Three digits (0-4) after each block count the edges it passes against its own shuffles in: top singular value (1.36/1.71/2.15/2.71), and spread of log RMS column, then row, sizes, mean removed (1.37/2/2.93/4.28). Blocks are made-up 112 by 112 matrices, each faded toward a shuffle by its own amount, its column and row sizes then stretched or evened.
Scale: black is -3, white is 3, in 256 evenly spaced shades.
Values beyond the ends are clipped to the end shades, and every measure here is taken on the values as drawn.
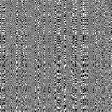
4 4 0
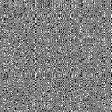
4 2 0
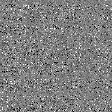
0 2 2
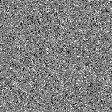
2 0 0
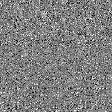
2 0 2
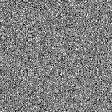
3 0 0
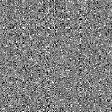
3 2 1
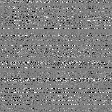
1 1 4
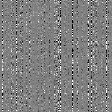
4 4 1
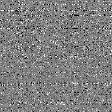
2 2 3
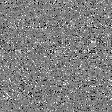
2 0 2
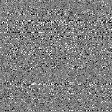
3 1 3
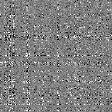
2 3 3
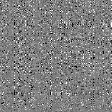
3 3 2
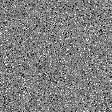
0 1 0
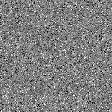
2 0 0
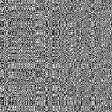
4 3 0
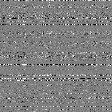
3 1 4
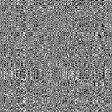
4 3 3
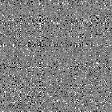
3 2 3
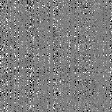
1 4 2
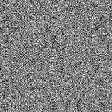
3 0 0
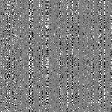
4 4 1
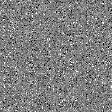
0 2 0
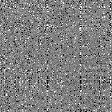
3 2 1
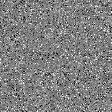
1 1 1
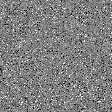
0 1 1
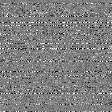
2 0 4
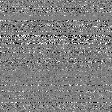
0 0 4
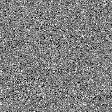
0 0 2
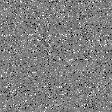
2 1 2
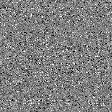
2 0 2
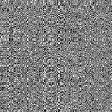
4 3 1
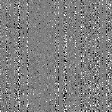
3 4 1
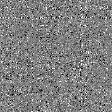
1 2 2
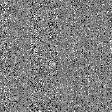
0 3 0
